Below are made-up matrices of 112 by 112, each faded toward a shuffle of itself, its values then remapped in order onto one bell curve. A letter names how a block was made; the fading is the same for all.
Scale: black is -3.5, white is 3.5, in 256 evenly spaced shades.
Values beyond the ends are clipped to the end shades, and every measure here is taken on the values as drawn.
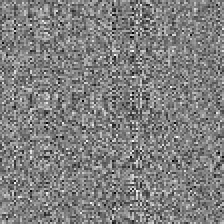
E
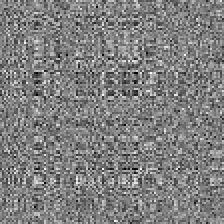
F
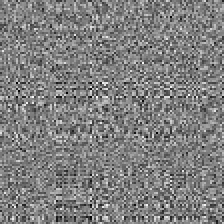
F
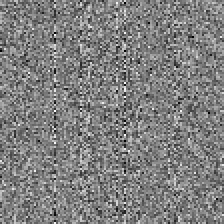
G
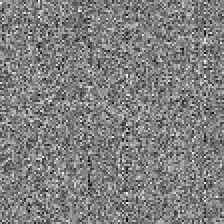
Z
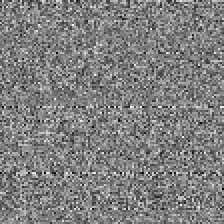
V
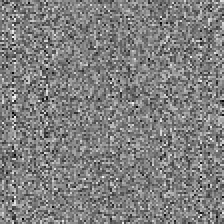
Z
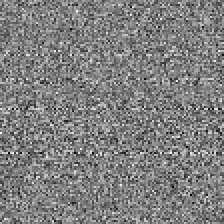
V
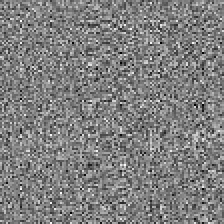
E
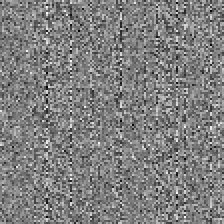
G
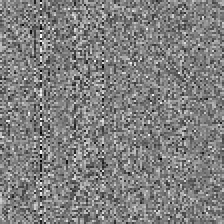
G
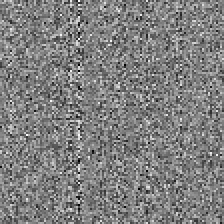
G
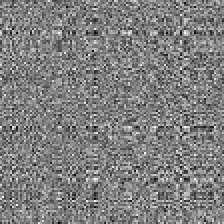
F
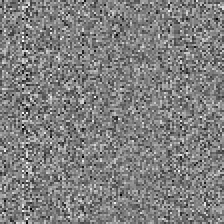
Z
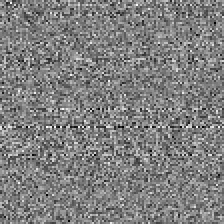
V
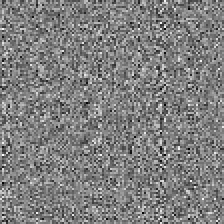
E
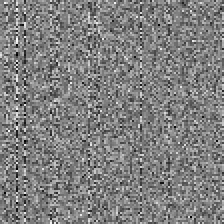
G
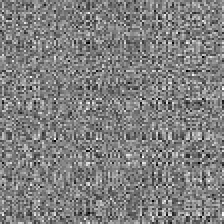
F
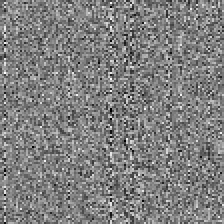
G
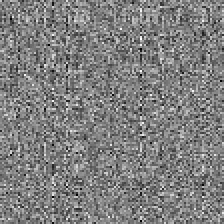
E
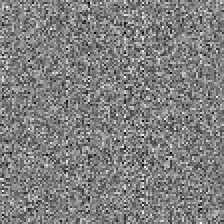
Z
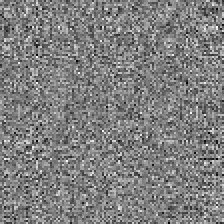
E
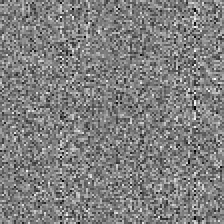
Z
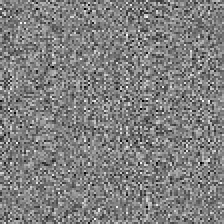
E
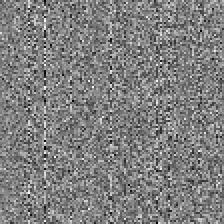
G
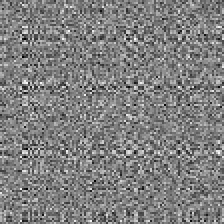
F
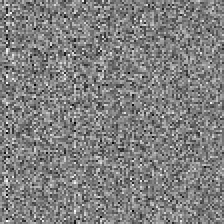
Z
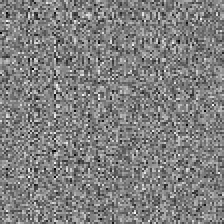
E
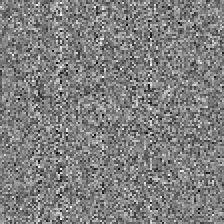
Z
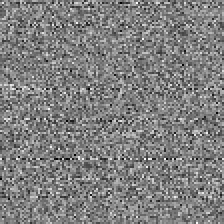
V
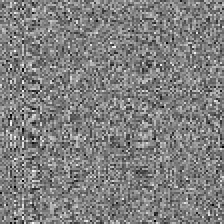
E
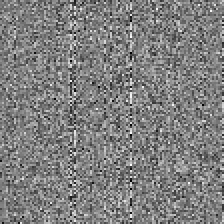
G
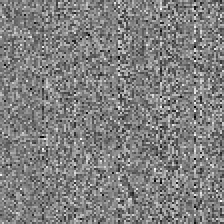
G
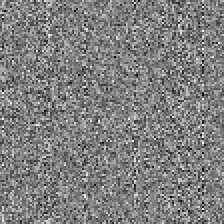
Z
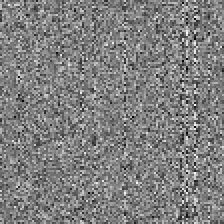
G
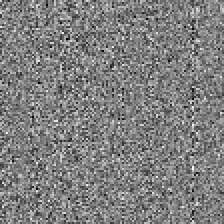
Z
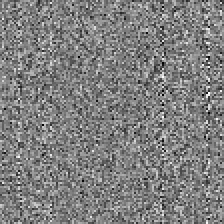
Z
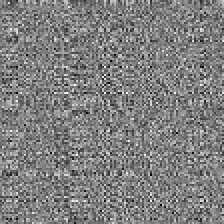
F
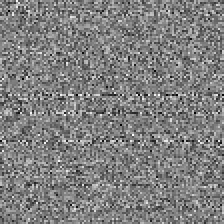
V
